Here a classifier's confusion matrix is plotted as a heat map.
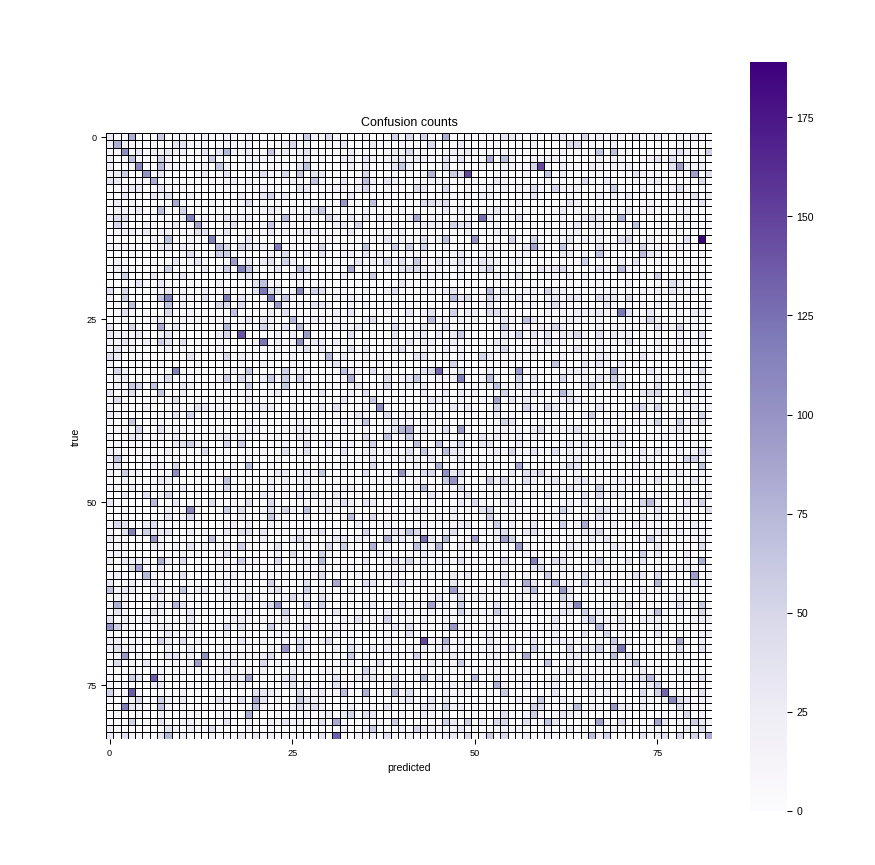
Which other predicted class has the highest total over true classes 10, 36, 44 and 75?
53
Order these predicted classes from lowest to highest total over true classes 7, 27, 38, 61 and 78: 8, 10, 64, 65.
10, 8, 65, 64
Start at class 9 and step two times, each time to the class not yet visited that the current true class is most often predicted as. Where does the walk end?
45
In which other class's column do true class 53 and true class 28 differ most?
21
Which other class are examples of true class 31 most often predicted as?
61
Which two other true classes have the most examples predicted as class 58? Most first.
15, 62
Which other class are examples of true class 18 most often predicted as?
33
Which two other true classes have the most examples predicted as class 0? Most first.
67, 62
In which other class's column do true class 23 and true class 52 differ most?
3
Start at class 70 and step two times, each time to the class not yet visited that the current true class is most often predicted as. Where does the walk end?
17
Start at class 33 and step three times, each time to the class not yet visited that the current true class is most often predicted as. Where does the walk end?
46
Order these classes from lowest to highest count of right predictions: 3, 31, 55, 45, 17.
31, 55, 3, 45, 17
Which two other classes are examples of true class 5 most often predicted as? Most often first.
49, 80
